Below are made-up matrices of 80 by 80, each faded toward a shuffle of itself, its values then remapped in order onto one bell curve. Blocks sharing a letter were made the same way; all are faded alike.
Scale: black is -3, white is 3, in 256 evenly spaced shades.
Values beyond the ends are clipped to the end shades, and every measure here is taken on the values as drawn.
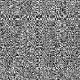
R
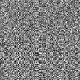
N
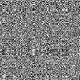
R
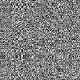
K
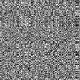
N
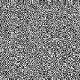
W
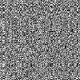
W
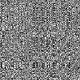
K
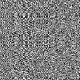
W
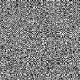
R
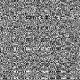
R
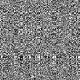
R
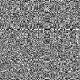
R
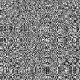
N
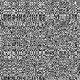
N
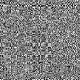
R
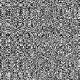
K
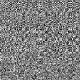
W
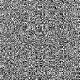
K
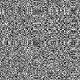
W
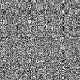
K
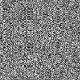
K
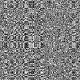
N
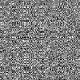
R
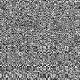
R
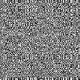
N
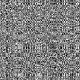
N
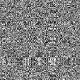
R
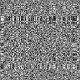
N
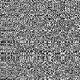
R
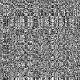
N
